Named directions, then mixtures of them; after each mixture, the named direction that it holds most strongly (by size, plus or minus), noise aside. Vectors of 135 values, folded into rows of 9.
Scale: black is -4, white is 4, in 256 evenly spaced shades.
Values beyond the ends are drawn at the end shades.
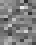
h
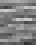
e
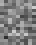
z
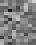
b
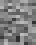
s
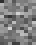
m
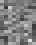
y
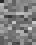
m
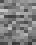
m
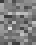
m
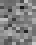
h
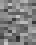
s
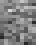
s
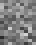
m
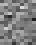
m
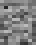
y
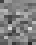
m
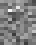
b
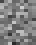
m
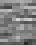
e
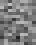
s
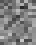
h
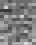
e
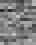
e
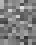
z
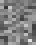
y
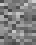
b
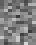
s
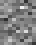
h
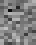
b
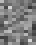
y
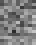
z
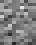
m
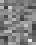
y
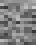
b
